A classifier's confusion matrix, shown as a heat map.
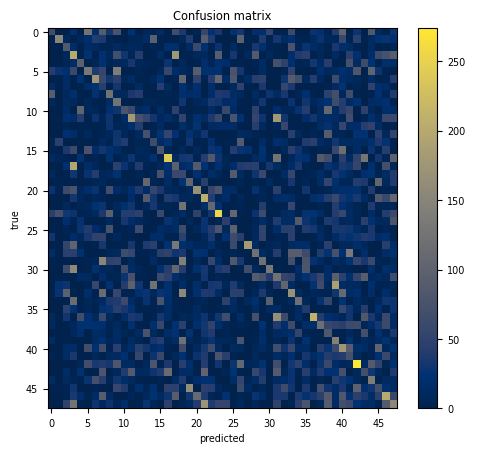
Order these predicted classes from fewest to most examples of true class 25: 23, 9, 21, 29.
9, 21, 29, 23
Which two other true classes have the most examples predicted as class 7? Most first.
29, 33
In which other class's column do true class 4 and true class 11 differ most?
31
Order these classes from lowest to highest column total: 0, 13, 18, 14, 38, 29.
0, 13, 14, 29, 38, 18
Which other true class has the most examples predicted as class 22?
16
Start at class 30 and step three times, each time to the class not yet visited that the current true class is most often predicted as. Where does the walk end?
20
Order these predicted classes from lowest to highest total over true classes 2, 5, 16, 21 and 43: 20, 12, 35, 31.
12, 35, 20, 31
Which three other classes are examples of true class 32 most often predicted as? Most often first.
39, 14, 11
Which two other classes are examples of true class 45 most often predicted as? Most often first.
19, 42
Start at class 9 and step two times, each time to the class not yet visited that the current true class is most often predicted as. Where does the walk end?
18
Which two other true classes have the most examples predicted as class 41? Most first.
28, 40
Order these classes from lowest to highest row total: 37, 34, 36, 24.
24, 34, 37, 36
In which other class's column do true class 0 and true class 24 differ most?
5
